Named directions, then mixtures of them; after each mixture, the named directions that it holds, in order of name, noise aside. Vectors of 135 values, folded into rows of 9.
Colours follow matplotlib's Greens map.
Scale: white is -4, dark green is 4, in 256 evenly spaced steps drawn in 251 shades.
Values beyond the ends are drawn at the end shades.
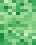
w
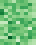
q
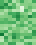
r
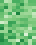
q, w.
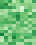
r.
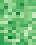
q, w.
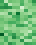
r, w.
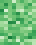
q, r.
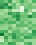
r.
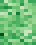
r, w.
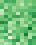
q, w.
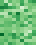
r, w.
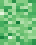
q, w.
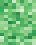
q, r.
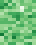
r.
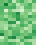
q, r.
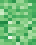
q.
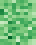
q.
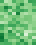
w.
